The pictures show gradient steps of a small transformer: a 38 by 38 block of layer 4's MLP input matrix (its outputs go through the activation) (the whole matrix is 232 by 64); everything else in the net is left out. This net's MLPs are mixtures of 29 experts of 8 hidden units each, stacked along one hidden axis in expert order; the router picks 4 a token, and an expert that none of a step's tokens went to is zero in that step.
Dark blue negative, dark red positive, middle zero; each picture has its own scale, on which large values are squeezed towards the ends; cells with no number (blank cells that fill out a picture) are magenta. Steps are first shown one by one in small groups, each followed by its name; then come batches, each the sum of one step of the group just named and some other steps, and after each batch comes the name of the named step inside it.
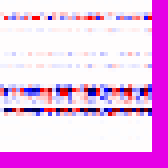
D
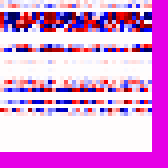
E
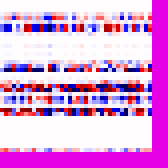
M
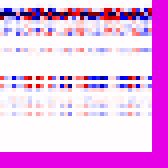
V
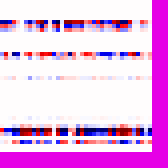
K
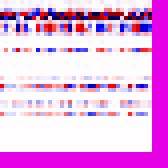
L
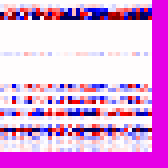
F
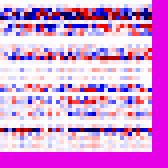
F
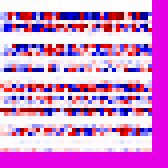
M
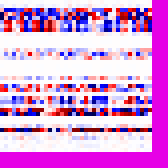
L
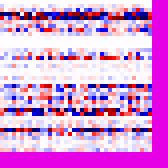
F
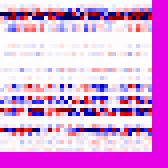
F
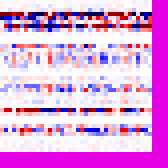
E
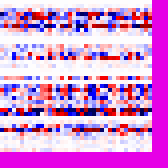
D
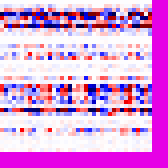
D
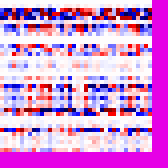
F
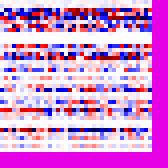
M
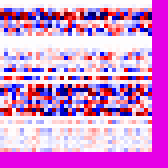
M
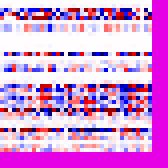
M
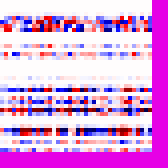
K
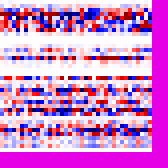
E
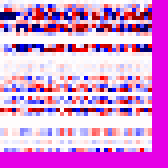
E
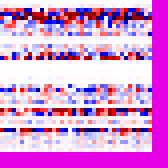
K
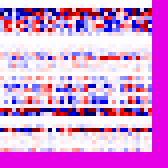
V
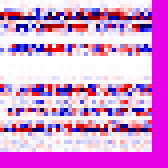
L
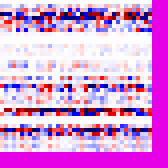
F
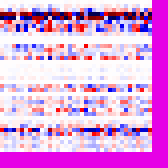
L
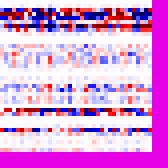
F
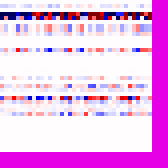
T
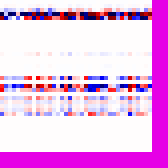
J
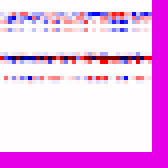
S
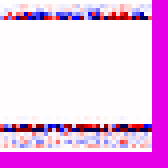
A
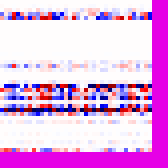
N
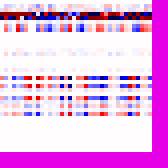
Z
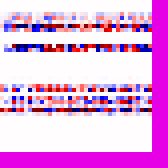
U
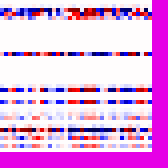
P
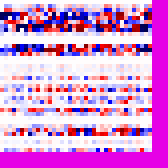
U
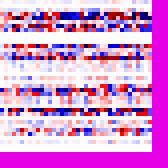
S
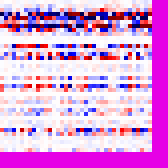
J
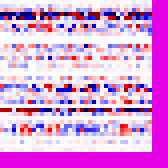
T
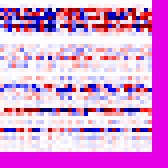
Z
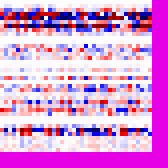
A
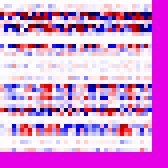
N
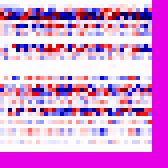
U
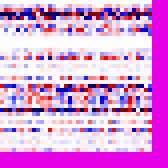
N
